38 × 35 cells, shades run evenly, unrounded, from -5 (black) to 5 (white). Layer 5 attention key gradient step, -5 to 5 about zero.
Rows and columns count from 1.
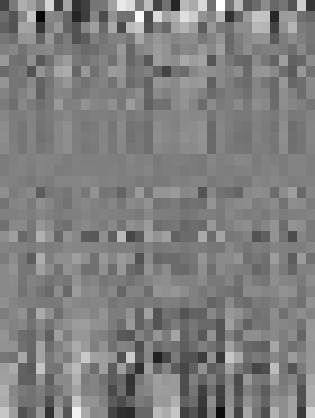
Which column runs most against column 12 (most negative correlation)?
16
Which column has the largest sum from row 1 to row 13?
21
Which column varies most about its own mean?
25
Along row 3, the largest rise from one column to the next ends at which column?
15
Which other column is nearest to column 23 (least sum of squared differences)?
14
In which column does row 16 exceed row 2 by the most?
5
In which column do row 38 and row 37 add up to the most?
9
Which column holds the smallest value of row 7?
19
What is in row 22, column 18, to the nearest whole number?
1
